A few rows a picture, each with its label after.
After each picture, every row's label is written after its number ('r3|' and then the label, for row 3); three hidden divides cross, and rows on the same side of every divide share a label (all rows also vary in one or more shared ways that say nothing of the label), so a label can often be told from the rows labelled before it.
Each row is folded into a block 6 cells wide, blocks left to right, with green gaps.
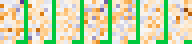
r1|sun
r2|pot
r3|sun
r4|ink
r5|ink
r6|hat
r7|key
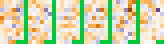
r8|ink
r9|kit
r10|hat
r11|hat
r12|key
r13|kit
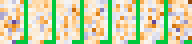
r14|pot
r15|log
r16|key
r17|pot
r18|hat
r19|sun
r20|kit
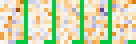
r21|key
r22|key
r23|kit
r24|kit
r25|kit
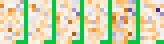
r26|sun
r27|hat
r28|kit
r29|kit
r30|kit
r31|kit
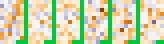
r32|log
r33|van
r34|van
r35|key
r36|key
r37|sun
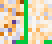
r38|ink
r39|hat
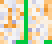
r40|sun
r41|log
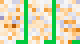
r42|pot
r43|hat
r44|key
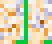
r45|pot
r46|van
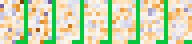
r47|van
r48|hat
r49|pot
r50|key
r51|ink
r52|van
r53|ink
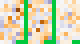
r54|key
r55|hat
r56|log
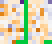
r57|key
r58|pot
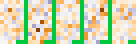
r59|ink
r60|hat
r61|kit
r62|key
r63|ink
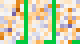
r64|log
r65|ink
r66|log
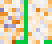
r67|log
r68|ink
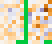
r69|van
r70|hat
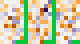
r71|pot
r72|kit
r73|pot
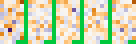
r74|ink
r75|kit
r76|kit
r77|sun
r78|kit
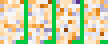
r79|kit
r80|kit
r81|hat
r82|sun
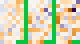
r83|log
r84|kit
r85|ink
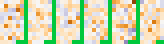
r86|hat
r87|sun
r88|van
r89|key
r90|kit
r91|hat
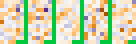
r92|ink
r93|ink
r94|ink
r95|key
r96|key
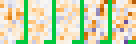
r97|sun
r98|pot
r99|hat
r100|log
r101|ink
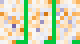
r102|log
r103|ink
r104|ink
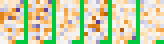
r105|ink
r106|ink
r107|sun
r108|sun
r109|hat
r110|key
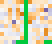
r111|sun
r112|ink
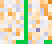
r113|sun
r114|log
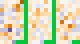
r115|van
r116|sun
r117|pot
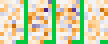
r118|pot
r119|ink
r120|ink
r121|hat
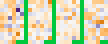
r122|kit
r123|kit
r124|ink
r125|log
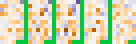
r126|key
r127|pot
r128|pot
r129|hat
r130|key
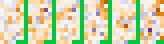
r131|key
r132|kit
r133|ink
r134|log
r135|pot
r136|log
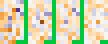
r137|kit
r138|van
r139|kit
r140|van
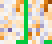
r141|log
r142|log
